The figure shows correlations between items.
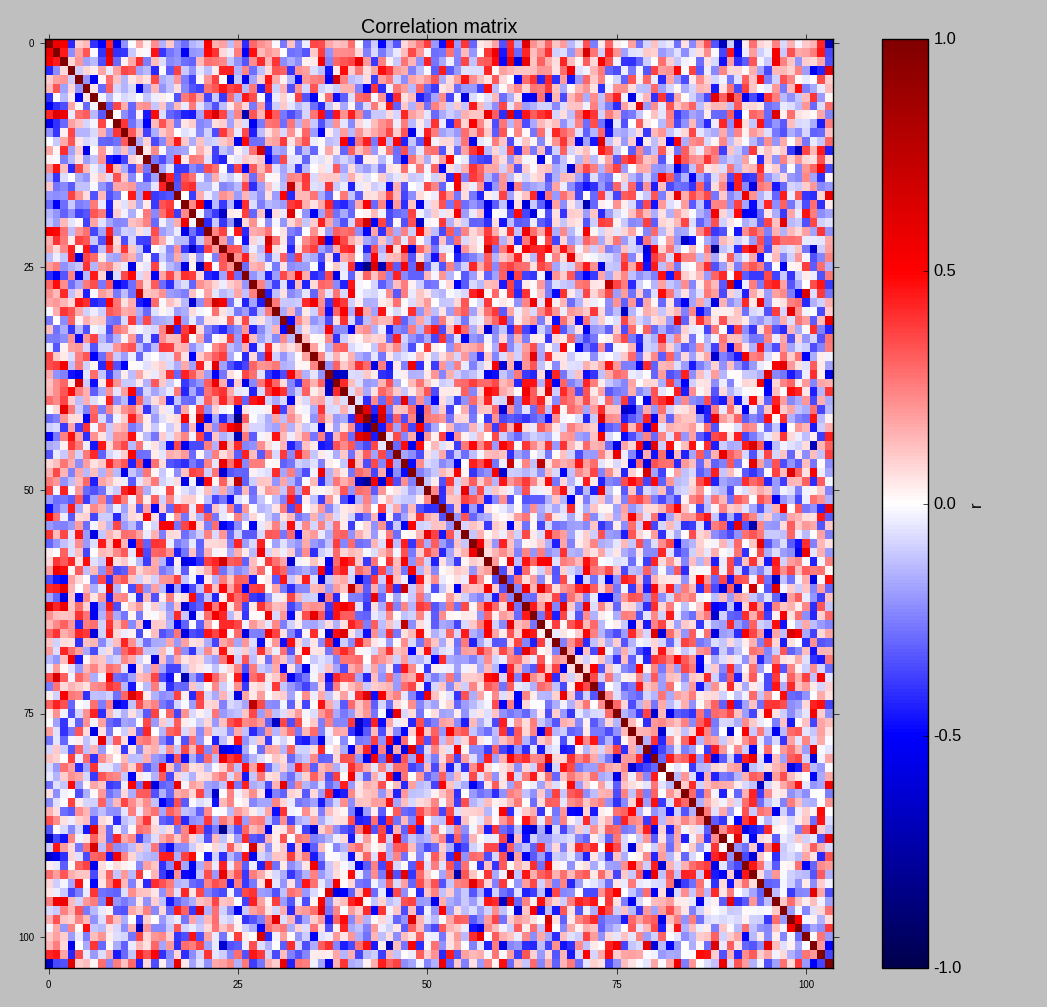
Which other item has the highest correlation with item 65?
47
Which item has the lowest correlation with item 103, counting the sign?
0
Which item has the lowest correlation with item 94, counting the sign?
83
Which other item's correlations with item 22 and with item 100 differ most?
29
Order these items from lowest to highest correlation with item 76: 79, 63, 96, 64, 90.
79, 96, 90, 63, 64
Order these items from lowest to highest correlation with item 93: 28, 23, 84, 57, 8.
57, 28, 8, 84, 23
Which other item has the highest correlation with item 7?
78
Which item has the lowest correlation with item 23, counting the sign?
88
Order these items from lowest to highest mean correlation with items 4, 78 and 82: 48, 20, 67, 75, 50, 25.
75, 67, 50, 20, 48, 25
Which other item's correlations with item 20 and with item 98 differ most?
66
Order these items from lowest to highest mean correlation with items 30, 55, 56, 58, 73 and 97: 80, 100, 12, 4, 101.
101, 100, 80, 12, 4
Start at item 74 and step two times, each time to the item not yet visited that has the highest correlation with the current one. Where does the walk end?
90
